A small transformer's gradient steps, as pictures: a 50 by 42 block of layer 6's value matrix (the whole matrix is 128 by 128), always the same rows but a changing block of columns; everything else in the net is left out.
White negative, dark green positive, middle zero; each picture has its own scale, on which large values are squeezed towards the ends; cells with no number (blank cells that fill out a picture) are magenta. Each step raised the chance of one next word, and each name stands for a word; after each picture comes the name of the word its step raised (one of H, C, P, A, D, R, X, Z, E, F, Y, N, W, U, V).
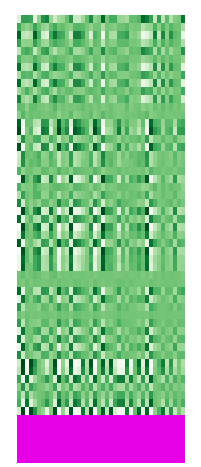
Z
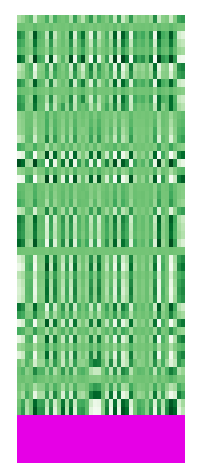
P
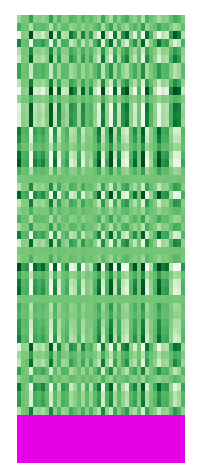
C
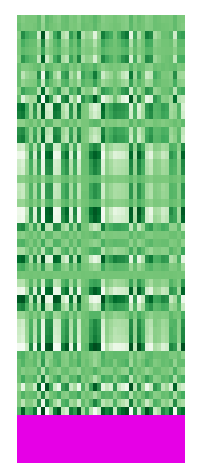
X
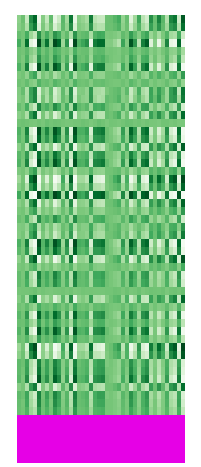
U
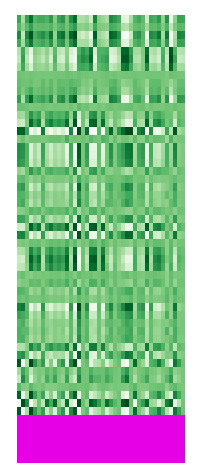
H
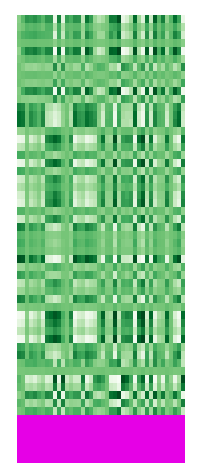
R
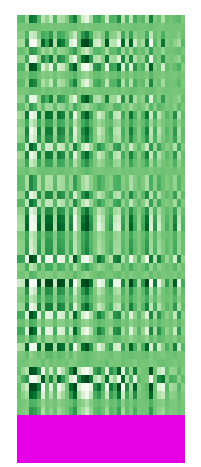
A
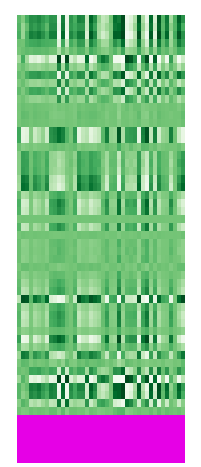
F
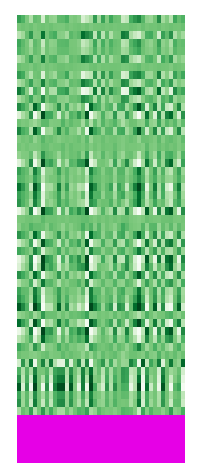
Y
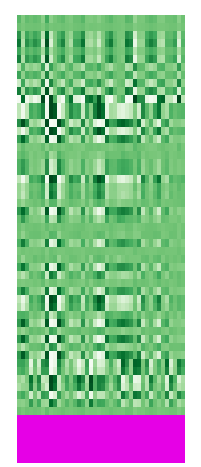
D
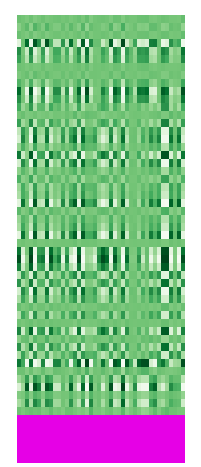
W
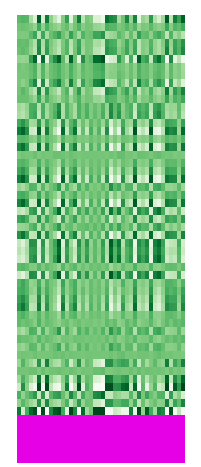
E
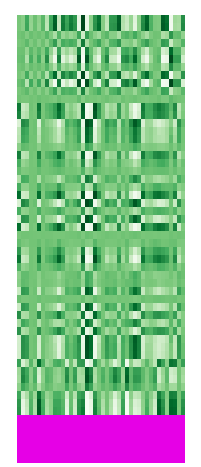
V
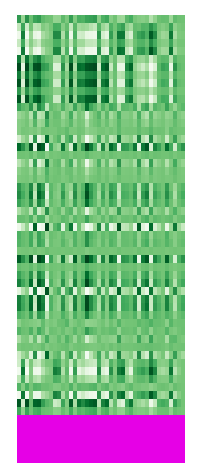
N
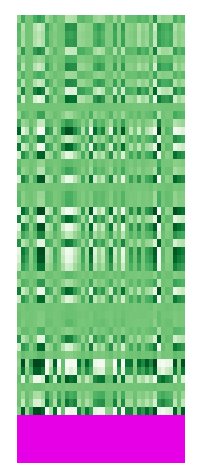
Z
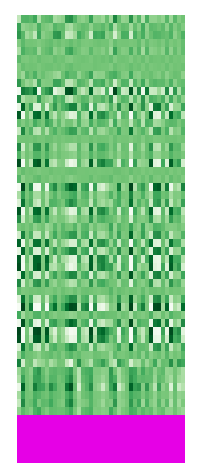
Y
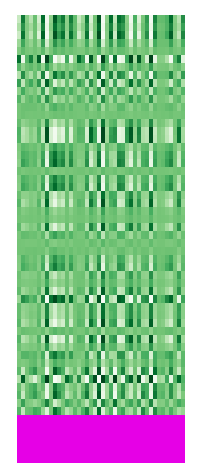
F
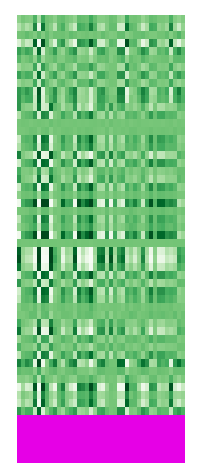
W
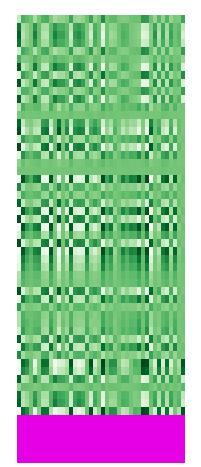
Z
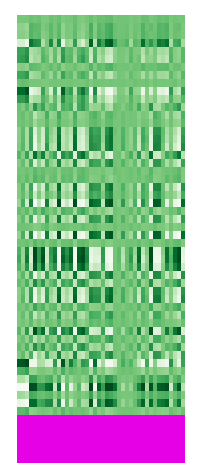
W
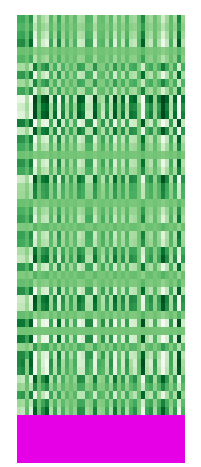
D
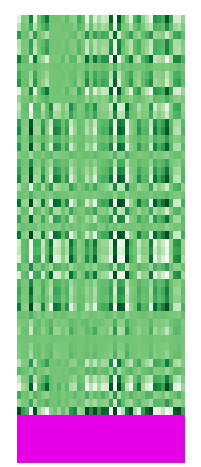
E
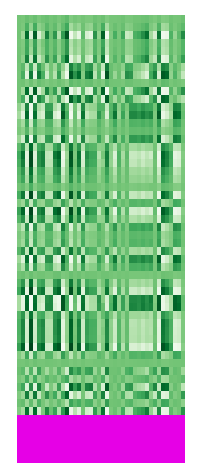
X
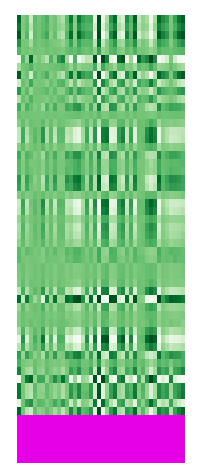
F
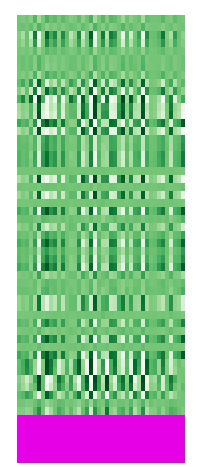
D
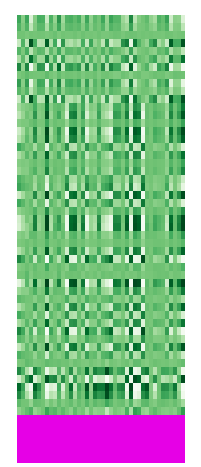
A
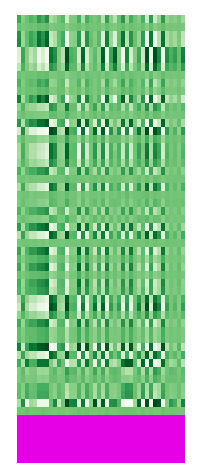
H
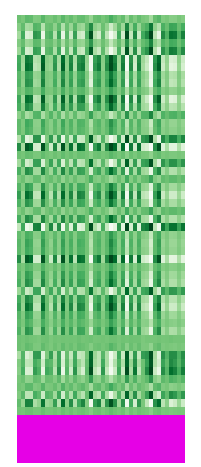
N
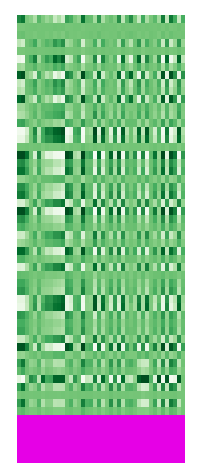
X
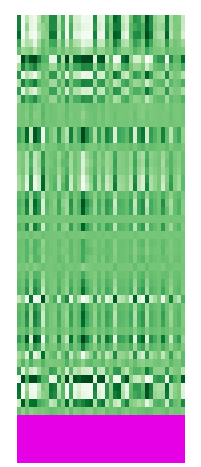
F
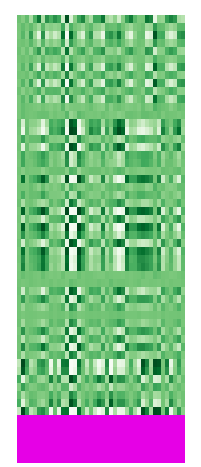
Z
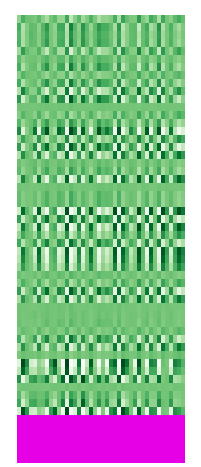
Z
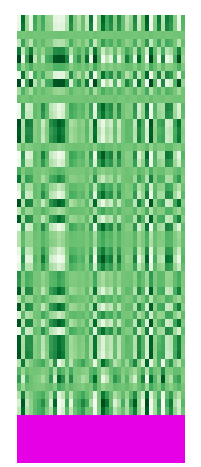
V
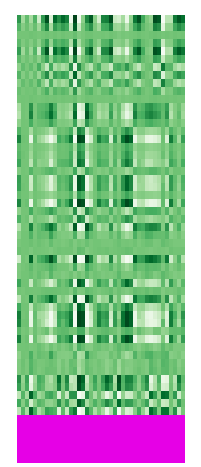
R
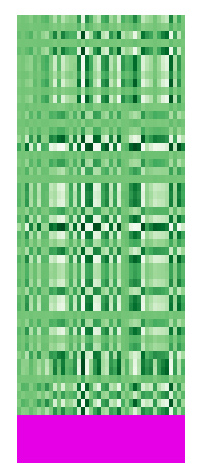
N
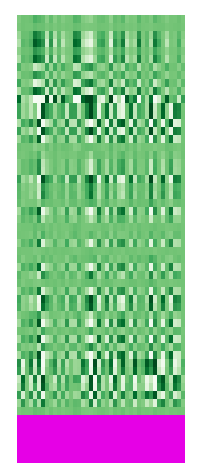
D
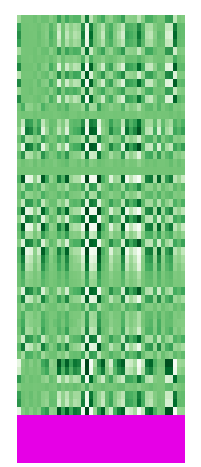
Z
